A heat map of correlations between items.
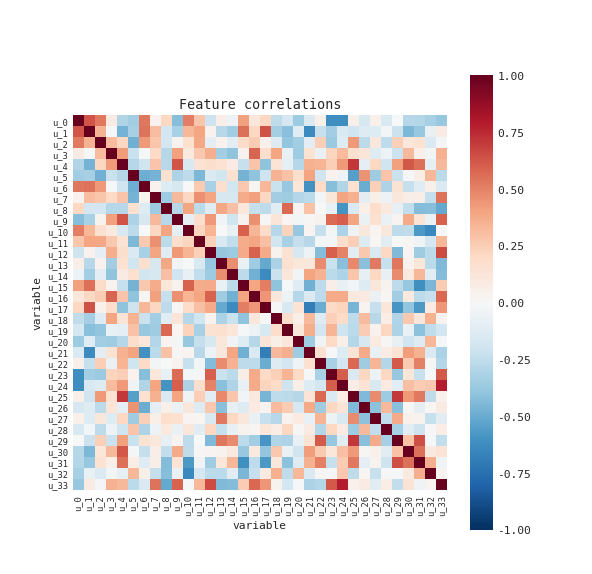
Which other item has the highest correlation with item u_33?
u_24
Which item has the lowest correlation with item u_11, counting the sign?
u_5
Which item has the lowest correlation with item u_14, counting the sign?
u_17
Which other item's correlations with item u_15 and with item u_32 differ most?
u_10
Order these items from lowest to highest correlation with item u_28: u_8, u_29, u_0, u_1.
u_29, u_0, u_1, u_8
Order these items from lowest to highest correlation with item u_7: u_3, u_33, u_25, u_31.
u_31, u_3, u_25, u_33
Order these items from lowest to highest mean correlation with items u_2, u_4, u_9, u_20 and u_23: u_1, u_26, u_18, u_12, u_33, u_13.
u_1, u_26, u_13, u_18, u_12, u_33
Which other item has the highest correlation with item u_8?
u_19
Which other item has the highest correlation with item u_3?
u_16
